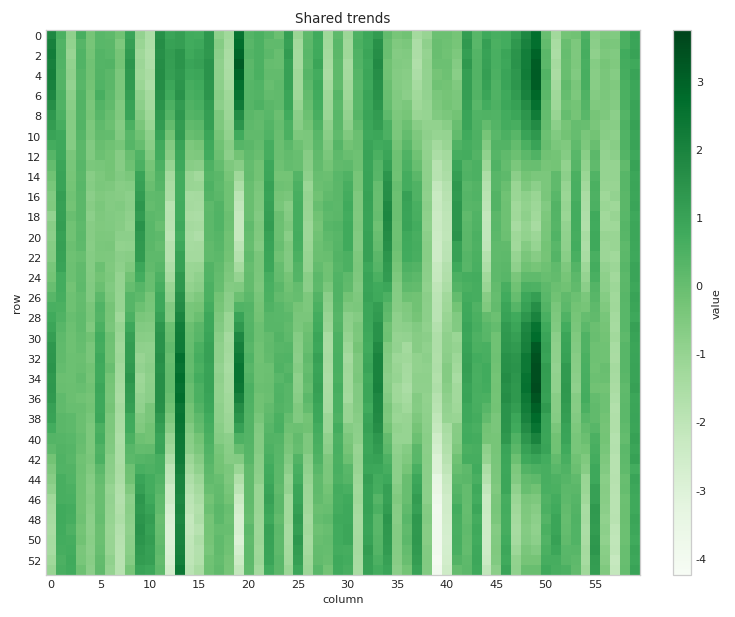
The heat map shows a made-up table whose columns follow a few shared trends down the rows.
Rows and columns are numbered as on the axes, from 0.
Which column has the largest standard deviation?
19
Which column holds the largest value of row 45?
13
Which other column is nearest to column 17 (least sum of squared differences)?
53
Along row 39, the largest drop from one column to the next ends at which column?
14
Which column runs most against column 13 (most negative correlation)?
35
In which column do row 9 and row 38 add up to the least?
39
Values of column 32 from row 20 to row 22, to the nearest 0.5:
1 1 1
